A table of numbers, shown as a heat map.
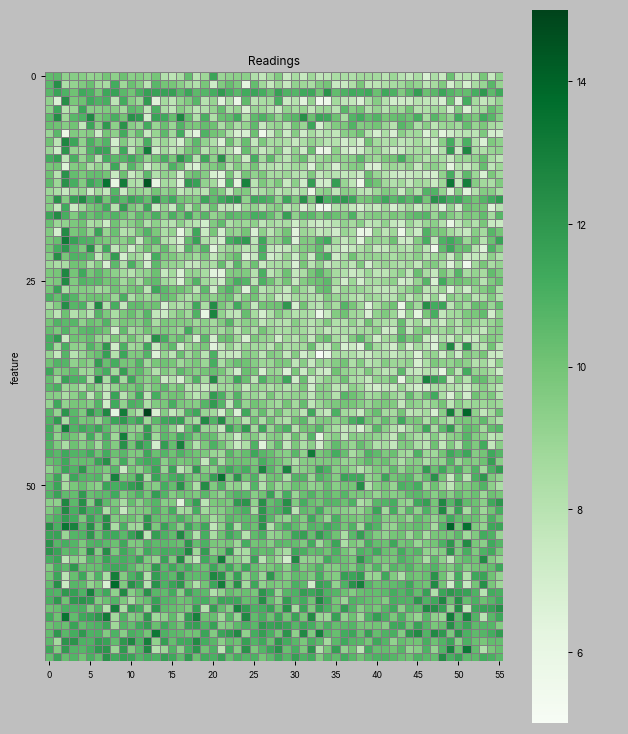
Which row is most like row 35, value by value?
40
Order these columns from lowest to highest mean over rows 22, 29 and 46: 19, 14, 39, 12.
19, 39, 14, 12
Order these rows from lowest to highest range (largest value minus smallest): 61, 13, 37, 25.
61, 25, 37, 13
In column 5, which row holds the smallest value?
14
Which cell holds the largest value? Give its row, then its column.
41, 12
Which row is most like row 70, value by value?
66
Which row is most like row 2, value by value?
71
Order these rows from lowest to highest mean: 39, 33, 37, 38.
38, 33, 39, 37
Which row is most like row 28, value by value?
37
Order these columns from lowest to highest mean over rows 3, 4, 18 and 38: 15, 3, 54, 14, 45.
45, 15, 54, 14, 3
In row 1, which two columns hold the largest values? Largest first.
1, 8
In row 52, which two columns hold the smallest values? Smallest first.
16, 19
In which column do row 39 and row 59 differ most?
7
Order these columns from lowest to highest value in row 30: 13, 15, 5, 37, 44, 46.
46, 44, 13, 37, 15, 5
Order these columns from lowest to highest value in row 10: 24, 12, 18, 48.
24, 18, 48, 12
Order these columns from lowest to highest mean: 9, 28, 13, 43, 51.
43, 28, 51, 13, 9
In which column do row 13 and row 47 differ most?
13
